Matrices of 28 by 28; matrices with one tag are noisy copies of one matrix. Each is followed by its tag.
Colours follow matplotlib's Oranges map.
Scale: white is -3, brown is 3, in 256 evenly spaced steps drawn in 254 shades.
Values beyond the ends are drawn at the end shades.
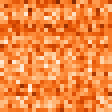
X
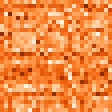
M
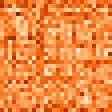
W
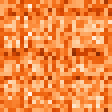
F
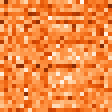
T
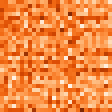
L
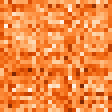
M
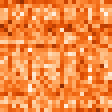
X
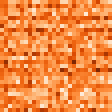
L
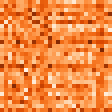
T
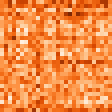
W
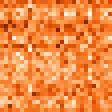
X
